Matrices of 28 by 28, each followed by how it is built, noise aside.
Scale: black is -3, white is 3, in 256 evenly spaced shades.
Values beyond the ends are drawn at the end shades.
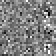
uneven columns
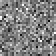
noise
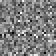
uneven rows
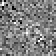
banded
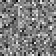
noise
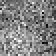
smooth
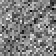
Hankel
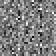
uneven columns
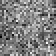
smooth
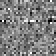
uneven rows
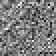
Hankel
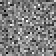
noise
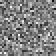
noise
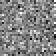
uneven columns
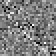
banded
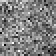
smooth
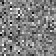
uneven columns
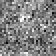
smooth
